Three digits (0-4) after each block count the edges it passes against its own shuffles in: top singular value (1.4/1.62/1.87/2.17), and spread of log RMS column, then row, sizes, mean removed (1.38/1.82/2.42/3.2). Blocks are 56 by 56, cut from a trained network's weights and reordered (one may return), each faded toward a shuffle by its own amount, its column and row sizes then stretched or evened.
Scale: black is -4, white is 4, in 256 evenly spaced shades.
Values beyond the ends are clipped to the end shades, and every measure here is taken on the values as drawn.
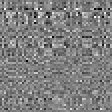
4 0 4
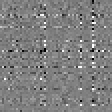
3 2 3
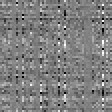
3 4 0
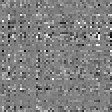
1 3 4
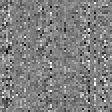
0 4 0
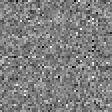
2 1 2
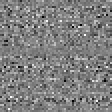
0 0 4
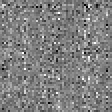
0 3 2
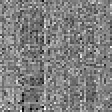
3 2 1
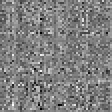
2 2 3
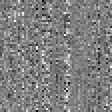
0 4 0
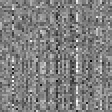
4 3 1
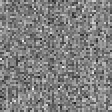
1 0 0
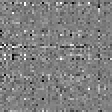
2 2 3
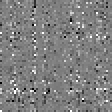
0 3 2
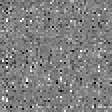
0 2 2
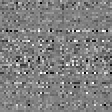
1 2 4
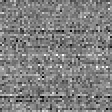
2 1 2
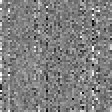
2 3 0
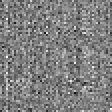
2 1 2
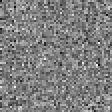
2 1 1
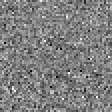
1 0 1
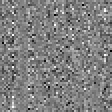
0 3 0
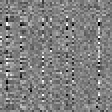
4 3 0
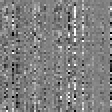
2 4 1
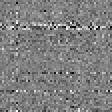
3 1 3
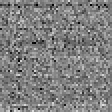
1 2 1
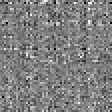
2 1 3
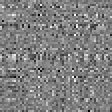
4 1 3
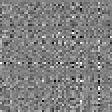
4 2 3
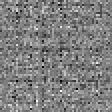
1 3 0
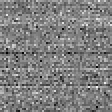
2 2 1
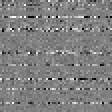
2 0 4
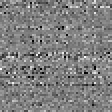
0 1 4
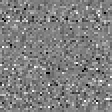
1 0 2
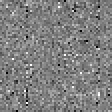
0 2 1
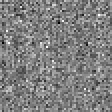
1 0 1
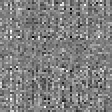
3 2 3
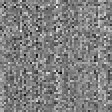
2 2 1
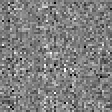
0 2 2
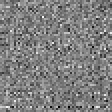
3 1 2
